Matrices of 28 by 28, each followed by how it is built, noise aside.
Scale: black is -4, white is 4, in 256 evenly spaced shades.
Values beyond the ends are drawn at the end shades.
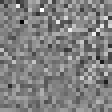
upper triangular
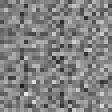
repeating rows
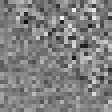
upper triangular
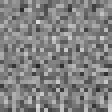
repeating columns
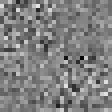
block diagonal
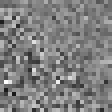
lower triangular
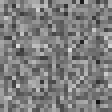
repeating rows
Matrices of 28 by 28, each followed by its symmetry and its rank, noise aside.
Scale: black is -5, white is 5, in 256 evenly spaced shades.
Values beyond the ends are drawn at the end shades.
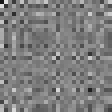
symmetric, rank two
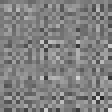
symmetric, rank two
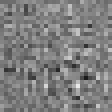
antisymmetric, rank four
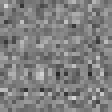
no symmetry, rank four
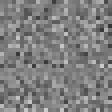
antisymmetric, rank four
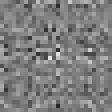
no symmetry, rank four
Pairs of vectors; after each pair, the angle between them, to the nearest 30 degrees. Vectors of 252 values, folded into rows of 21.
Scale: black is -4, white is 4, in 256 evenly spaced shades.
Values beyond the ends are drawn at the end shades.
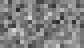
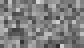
150 degrees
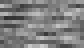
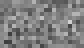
90 degrees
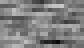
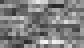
150 degrees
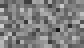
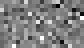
90 degrees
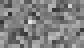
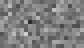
150 degrees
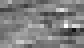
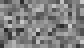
90 degrees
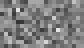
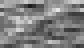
90 degrees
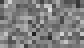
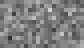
60 degrees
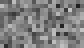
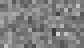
150 degrees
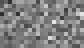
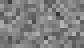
60 degrees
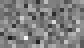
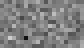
150 degrees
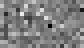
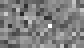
150 degrees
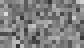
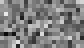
30 degrees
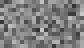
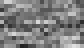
120 degrees
